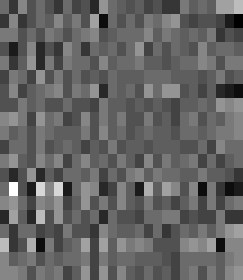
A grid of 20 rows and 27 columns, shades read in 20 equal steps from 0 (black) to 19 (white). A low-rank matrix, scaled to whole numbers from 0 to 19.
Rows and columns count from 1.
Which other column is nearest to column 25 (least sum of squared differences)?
3
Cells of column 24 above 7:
10
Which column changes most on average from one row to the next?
2
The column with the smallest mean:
8
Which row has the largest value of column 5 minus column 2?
1
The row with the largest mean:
18
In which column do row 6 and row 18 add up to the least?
25
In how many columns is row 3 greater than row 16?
16
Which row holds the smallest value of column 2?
4
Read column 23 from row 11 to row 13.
8 5 9
